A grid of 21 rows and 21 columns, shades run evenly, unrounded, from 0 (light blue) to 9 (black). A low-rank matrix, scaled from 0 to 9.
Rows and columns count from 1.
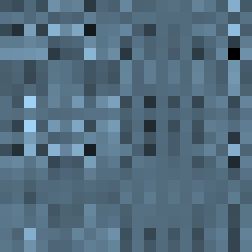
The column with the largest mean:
13
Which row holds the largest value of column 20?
5
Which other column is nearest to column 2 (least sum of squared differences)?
4
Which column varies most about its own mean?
20
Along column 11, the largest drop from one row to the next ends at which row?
6
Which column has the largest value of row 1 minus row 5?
8
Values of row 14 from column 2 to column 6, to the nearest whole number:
3 4 3 6 5
